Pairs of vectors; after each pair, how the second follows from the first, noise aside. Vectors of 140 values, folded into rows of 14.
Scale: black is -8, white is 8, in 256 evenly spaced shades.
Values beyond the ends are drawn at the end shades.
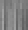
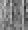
reversed, negated, scaled up.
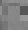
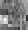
reversed, negated, scaled up.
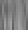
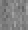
wrapped around, negated, partly zeroed.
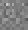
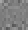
wrapped around, negated, partly zeroed.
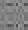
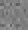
reversed, shrunk.
